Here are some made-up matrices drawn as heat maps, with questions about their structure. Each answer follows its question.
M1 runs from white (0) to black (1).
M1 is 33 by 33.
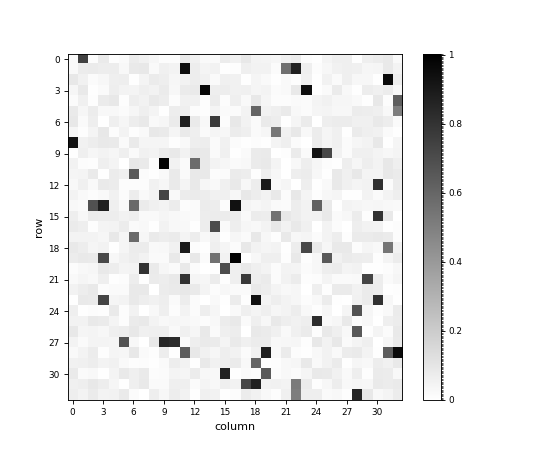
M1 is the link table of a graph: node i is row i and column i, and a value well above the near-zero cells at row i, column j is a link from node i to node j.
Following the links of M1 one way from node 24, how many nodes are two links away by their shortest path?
4
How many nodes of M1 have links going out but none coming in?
4
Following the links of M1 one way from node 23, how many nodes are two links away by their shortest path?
5
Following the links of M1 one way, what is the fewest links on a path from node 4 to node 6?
4
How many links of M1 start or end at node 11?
6
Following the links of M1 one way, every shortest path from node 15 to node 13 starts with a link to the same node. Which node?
node 30
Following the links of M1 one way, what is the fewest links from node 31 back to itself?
2
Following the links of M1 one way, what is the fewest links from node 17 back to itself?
5
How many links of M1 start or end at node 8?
1
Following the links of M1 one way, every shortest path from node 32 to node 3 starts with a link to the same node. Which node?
node 28
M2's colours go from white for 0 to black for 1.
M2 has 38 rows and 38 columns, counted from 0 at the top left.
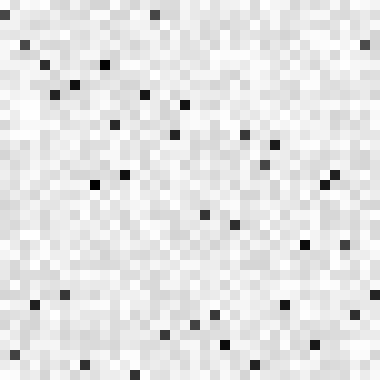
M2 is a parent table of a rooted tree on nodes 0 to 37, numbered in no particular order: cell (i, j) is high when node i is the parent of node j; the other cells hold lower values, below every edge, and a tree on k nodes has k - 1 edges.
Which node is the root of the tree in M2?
29
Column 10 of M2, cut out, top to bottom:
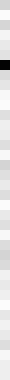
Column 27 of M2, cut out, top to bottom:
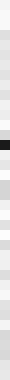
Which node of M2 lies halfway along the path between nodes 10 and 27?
9
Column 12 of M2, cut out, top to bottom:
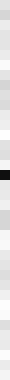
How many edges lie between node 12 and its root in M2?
4
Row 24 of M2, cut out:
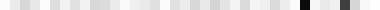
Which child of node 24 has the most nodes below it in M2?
34
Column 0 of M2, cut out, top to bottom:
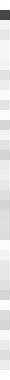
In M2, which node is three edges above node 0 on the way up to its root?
31
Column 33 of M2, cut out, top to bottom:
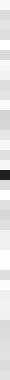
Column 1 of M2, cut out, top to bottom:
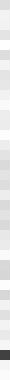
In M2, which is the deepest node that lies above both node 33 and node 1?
13
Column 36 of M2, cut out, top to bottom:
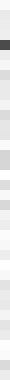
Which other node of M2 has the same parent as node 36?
2
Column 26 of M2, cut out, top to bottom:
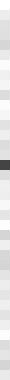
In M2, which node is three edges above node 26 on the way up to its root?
17
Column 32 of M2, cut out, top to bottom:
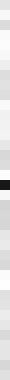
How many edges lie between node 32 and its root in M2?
4
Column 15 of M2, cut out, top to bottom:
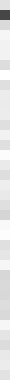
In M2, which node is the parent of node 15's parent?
35
